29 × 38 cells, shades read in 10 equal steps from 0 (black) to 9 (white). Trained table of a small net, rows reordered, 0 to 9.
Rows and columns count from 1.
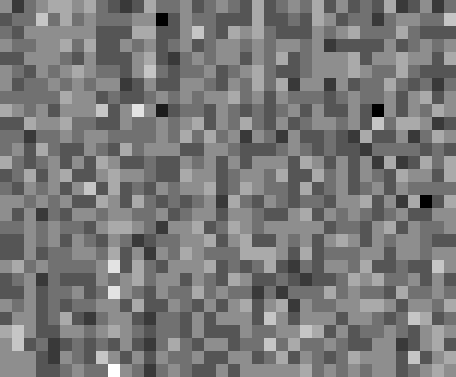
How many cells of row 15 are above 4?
15
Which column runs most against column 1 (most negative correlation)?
34
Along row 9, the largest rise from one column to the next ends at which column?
33
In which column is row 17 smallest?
4
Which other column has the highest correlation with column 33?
1
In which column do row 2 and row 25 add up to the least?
14
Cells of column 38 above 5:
7
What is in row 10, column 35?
6
